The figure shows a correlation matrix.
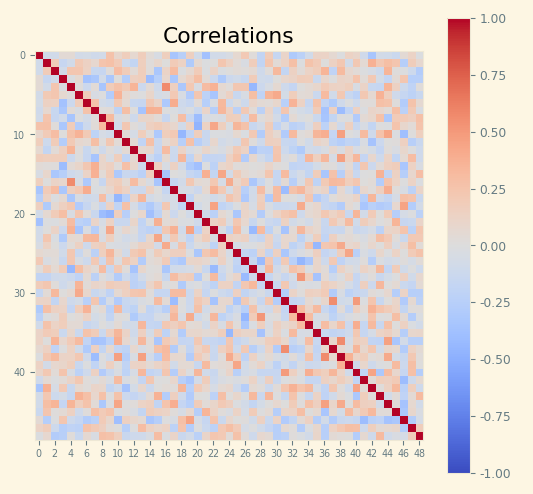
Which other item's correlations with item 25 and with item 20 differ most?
9
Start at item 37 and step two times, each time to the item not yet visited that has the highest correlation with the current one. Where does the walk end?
40
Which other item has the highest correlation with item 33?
28
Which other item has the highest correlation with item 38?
36
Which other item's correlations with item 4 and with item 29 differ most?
27
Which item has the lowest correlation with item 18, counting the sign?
10
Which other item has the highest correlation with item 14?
7
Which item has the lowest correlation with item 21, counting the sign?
0
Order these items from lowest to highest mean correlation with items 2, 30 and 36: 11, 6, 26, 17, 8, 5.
8, 26, 6, 11, 17, 5
